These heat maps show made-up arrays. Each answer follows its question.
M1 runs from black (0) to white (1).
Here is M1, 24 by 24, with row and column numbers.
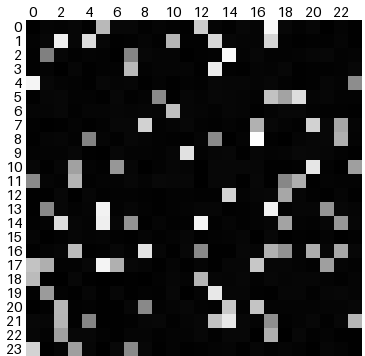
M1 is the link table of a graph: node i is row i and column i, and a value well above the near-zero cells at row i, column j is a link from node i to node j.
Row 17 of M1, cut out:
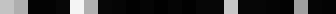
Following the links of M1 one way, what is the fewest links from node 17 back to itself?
2
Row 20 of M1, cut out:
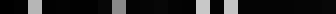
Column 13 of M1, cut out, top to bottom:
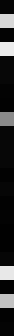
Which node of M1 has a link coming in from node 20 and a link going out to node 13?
node 8
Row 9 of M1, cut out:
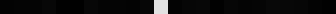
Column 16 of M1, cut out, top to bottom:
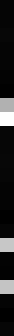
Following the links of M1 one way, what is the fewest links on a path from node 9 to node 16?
4
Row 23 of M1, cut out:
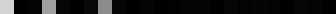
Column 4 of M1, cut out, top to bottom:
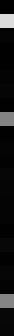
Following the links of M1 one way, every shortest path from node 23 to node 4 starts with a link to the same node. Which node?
node 7
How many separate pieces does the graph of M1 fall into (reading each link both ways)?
2
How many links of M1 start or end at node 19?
4
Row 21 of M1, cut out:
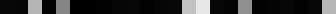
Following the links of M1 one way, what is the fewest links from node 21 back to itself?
2
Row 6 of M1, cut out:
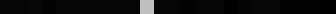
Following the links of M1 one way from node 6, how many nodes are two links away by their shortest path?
3
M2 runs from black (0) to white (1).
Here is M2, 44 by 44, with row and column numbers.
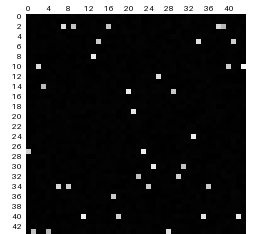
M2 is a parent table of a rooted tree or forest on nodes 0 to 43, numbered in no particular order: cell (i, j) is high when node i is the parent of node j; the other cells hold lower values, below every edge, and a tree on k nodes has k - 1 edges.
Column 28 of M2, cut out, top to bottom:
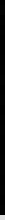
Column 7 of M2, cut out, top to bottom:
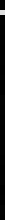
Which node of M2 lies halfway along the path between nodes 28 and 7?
10
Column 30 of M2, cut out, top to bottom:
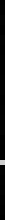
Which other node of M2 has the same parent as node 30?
22
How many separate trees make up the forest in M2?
8
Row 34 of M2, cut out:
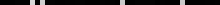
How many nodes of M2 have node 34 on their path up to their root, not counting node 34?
7
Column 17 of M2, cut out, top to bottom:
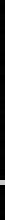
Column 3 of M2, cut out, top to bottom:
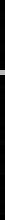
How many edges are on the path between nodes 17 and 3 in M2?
5
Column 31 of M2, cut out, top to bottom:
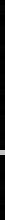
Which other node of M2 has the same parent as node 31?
25
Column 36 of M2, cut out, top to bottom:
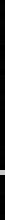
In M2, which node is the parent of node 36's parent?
5
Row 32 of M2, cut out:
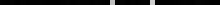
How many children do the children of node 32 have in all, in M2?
2
